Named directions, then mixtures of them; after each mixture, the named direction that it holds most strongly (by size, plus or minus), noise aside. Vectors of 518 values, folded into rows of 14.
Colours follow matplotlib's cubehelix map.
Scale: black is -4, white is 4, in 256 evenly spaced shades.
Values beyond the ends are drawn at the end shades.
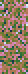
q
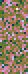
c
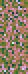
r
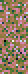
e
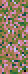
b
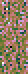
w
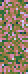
c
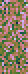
w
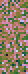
b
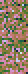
e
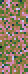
c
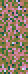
r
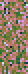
w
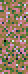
e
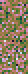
e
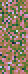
r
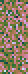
r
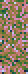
b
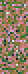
e
